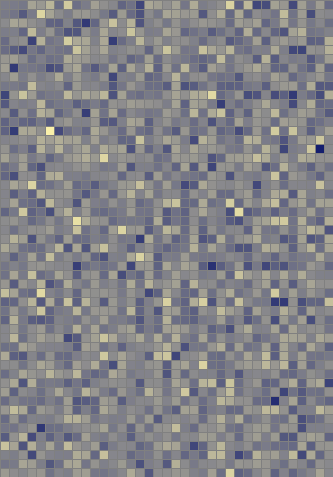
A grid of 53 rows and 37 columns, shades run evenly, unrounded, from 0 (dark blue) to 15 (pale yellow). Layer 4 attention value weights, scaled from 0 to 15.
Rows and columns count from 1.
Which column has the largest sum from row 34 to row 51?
25
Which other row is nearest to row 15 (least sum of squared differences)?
20
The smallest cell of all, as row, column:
17, 36
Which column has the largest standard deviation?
31
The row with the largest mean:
18
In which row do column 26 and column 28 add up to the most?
1
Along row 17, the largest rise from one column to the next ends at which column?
37
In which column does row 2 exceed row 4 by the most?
32
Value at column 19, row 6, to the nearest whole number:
12
